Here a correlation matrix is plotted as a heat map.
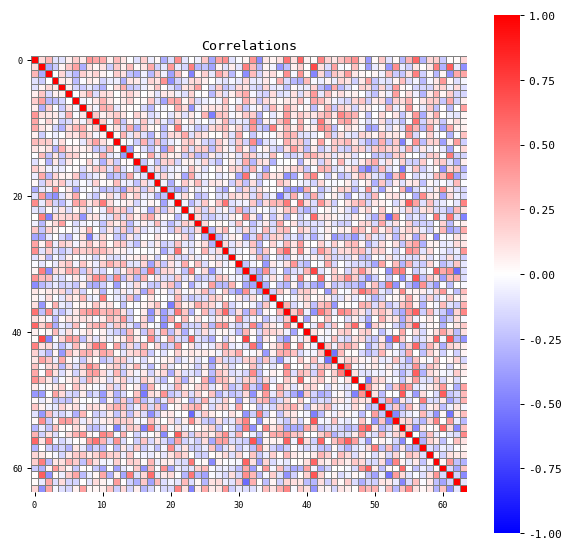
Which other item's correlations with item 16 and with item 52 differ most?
23
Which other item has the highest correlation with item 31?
41
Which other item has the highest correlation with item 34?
48
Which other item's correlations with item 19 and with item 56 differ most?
39
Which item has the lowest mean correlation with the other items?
33
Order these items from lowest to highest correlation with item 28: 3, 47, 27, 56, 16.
3, 16, 27, 47, 56
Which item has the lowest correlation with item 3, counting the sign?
20
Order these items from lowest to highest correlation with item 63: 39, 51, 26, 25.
51, 26, 39, 25
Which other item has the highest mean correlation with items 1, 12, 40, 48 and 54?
31
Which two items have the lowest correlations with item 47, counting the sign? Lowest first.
49, 26
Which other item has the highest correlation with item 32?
56
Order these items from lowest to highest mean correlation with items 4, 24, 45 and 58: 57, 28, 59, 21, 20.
57, 20, 21, 28, 59
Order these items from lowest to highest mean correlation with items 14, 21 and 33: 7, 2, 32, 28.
2, 32, 28, 7
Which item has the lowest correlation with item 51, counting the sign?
19
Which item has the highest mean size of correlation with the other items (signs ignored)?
37
